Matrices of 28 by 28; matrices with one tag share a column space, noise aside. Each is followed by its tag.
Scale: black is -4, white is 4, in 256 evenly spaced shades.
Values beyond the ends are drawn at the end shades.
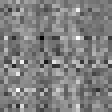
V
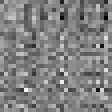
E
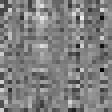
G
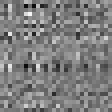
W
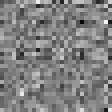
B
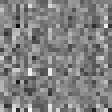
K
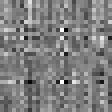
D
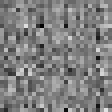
K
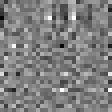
E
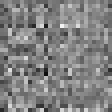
K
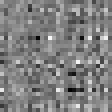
V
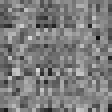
K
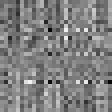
D
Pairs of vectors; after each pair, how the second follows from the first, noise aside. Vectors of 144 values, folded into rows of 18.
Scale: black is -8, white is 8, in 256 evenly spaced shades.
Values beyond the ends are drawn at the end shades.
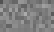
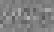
wrapped around, partly zeroed.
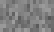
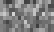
reversed, negated, scaled up.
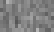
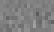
reversed, partly zeroed.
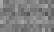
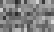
wrapped around, negated, scaled up.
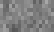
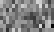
reversed, negated, scaled up.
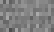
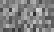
wrapped around, negated, scaled up.
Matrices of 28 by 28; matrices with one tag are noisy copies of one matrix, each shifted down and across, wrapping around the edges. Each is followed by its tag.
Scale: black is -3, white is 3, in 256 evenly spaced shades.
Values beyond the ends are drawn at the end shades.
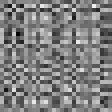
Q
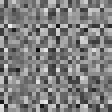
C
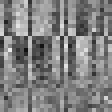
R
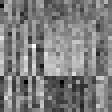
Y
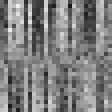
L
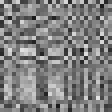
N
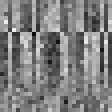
L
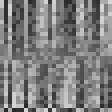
L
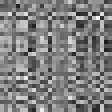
Q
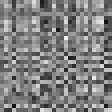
Q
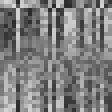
R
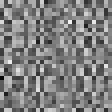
C
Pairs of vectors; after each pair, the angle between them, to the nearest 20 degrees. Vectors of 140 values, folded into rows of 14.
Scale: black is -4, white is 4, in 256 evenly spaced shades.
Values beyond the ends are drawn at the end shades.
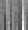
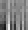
60 degrees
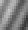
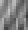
40 degrees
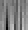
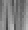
40 degrees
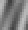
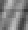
160 degrees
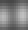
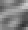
100 degrees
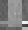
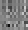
100 degrees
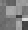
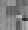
160 degrees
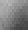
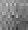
40 degrees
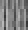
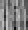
20 degrees
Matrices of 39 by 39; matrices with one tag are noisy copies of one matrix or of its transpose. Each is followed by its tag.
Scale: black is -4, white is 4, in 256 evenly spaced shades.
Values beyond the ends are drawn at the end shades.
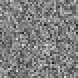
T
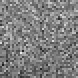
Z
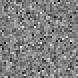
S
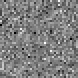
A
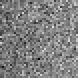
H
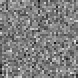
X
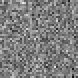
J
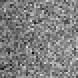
H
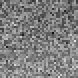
H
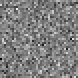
S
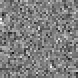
J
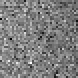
Z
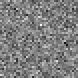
T
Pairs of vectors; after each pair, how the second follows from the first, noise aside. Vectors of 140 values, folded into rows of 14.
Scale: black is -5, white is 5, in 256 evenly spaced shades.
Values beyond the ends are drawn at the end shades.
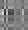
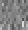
wrapped around, negated, partly zeroed.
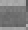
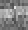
wrapped around.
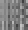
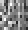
reversed, negated, scaled up.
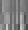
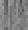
reversed, negated, shrunk.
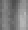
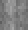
wrapped around, shrunk.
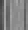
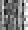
reversed, negated, scaled up.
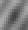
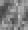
wrapped around.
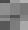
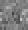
wrapped around, negated, partly zeroed.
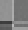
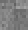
reversed, negated, shrunk.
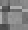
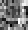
reversed, negated, scaled up.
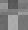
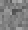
wrapped around, negated, partly zeroed.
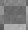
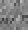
wrapped around, negated, partly zeroed.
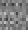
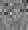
wrapped around, negated, partly zeroed.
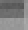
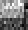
negated, scaled up.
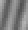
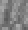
wrapped around, negated, shrunk.
